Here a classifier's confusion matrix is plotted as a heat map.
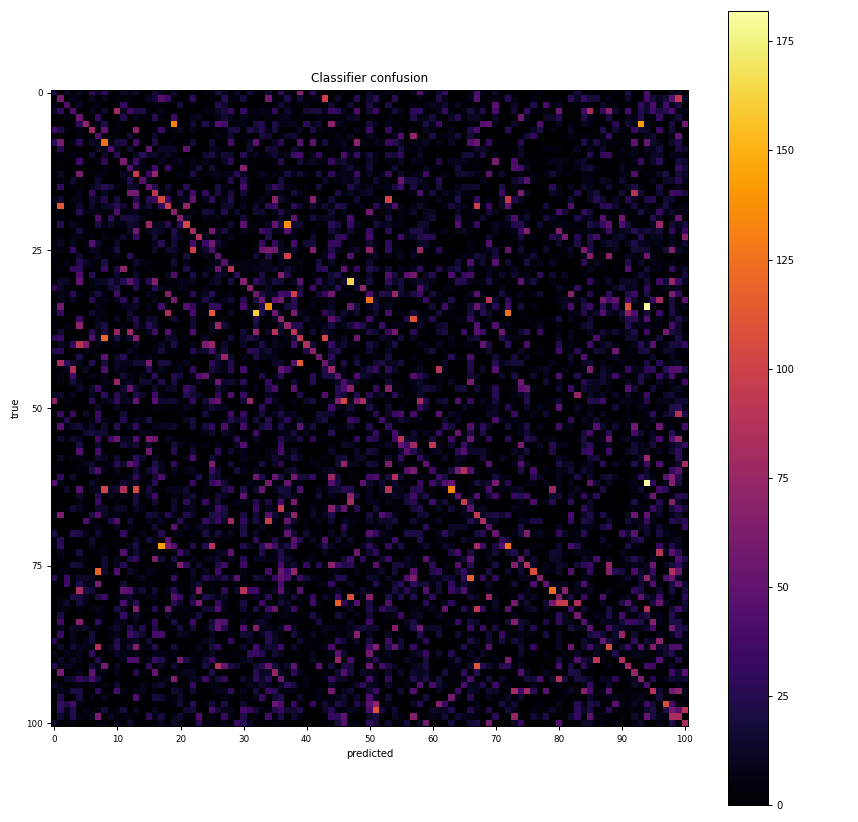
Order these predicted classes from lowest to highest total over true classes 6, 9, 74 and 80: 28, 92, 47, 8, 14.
14, 28, 92, 8, 47
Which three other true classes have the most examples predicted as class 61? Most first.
44, 97, 51
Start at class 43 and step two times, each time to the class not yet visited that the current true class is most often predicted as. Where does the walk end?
8
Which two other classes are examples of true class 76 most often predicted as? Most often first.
7, 98
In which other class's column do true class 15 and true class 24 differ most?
25
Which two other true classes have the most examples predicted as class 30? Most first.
79, 12
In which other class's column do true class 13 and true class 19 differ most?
16
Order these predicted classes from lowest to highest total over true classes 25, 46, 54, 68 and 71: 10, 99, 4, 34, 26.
4, 99, 26, 10, 34
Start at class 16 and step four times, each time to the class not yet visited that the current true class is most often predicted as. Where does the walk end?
38
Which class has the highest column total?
98
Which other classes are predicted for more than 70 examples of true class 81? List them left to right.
45, 80, 83
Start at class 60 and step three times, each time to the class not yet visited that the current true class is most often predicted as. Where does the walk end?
53
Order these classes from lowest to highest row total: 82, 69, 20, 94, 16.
69, 94, 20, 16, 82
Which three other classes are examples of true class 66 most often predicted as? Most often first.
36, 44, 46
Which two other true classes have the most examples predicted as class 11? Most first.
63, 28
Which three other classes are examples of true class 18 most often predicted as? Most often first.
1, 67, 21
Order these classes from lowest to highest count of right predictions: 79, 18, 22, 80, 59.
59, 80, 22, 18, 79
